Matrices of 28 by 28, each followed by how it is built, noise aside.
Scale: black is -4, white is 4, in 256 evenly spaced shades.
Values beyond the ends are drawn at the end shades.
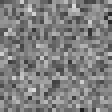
repeating columns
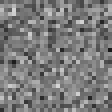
repeating columns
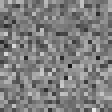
repeating columns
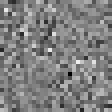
block diagonal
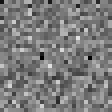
repeating columns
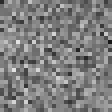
noise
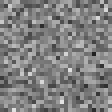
repeating columns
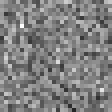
noise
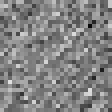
Hankel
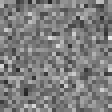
noise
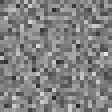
repeating columns
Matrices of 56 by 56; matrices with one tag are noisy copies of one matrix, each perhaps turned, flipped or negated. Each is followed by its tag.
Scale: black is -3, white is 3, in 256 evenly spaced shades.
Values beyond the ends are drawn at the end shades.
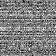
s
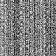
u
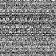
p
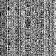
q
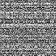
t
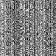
u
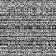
s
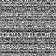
t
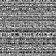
t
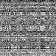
q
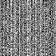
s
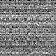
p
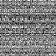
p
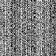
u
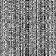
s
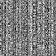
t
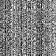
u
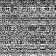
q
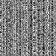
t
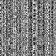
t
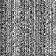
u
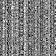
t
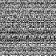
p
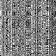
q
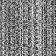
p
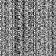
p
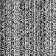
u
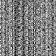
p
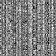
t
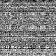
q
